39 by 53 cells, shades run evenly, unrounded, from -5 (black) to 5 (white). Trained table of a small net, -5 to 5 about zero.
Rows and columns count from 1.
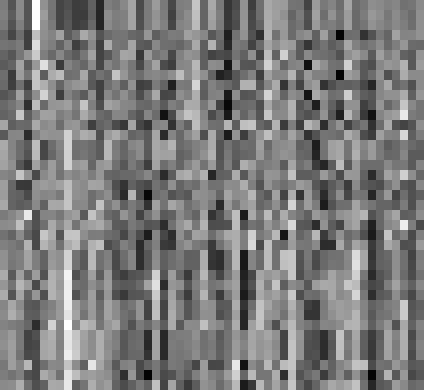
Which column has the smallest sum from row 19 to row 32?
47
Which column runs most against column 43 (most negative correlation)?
52
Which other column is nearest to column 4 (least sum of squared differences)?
46
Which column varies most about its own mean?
5
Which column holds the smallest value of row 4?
43
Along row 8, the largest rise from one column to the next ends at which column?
44
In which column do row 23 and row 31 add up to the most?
51
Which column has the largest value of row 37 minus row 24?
36
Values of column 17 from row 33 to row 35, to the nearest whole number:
-2 -1 -1
